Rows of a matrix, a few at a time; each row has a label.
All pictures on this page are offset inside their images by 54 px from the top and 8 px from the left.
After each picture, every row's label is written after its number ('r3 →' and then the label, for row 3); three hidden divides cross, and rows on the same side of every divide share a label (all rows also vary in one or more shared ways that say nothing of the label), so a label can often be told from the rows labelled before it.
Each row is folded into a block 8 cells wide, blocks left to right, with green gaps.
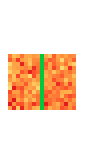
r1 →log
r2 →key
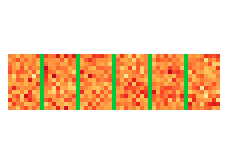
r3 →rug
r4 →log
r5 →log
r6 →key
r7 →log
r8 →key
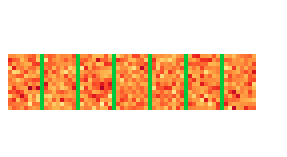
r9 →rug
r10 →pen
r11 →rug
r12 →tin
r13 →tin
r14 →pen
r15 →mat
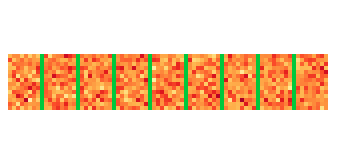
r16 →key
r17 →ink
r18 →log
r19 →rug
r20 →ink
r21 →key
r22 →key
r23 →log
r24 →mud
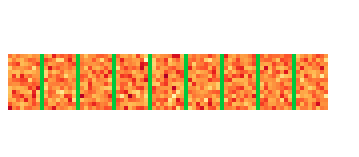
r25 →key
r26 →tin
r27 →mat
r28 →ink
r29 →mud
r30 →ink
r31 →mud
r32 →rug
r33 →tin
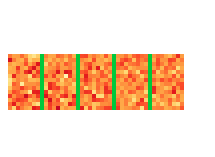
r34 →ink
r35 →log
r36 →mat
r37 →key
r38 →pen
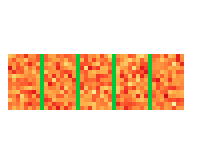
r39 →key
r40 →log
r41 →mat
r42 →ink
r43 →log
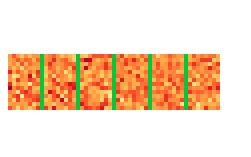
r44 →pen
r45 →key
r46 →tin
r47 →pen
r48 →ink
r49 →pen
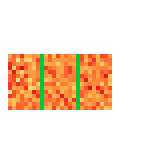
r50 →mat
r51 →ink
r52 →mud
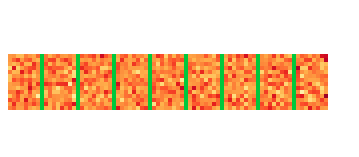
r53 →rug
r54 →tin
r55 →mat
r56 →key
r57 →pen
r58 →rug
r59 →log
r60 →ink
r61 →pen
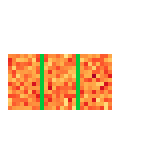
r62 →key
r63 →rug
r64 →mud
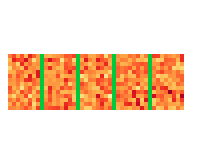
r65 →mud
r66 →tin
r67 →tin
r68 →ink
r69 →mud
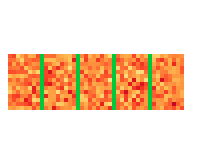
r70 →tin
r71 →mat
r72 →mat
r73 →key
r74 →key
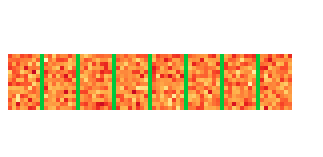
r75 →ink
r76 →mud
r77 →tin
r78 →mat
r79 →mud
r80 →mud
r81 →tin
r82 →rug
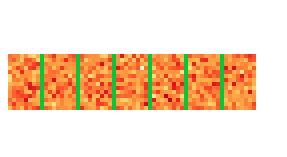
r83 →tin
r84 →pen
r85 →key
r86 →pen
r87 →tin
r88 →mud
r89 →mat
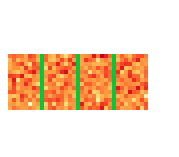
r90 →log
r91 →log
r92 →mat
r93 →pen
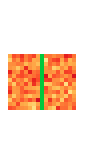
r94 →mud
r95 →mud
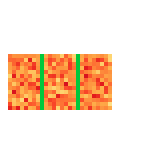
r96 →key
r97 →ink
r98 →ink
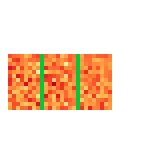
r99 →rug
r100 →log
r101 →mat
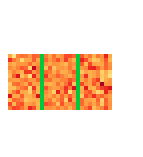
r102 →ink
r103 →pen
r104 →tin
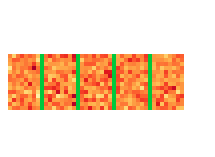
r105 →ink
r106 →pen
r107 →mud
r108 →pen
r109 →pen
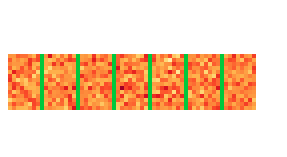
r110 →rug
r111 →pen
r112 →mud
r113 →rug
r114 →tin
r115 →key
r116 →key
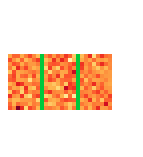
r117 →mat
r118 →mud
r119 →key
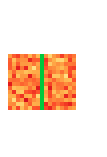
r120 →key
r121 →tin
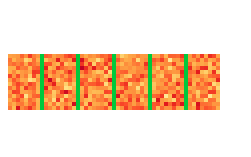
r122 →mat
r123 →mud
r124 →tin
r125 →ink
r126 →key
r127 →ink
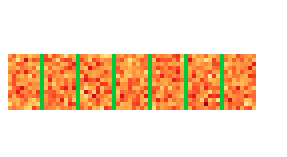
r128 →log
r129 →rug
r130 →mat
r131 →tin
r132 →log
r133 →tin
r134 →log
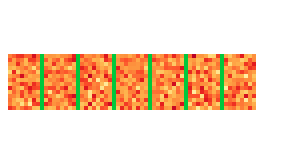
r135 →pen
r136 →pen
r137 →log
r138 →log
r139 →ink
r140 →rug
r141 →tin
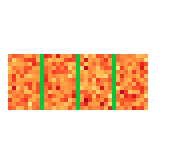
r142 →rug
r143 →rug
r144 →tin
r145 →ink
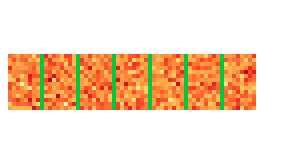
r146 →ink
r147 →log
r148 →key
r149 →mat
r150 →mud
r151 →pen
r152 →log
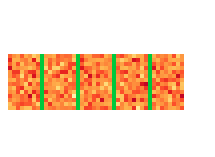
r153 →ink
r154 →log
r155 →ink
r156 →pen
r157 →mat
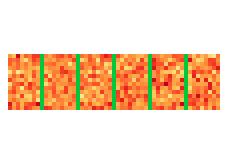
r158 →key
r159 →mud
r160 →pen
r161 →log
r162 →key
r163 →tin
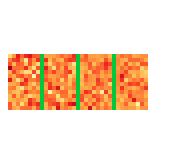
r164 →key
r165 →rug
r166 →ink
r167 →rug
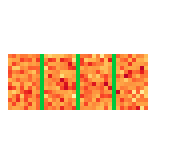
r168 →pen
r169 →tin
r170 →pen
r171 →log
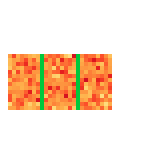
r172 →log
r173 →rug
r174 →mud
